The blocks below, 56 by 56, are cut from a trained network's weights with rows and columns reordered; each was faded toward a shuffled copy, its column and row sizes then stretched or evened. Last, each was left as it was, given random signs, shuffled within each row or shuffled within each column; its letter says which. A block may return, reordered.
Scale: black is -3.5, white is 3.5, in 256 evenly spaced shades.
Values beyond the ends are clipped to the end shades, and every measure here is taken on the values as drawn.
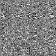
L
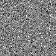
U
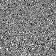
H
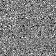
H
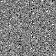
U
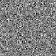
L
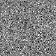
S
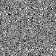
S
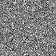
U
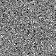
U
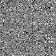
S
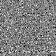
H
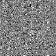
L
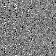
U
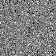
S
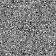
H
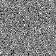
U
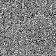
H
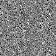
U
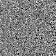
U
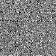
S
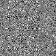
S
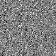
U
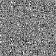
L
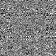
L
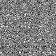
H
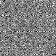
H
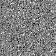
U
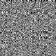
L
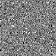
L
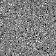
U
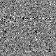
S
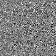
S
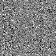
S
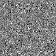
S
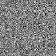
L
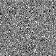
U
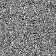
U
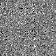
S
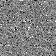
H
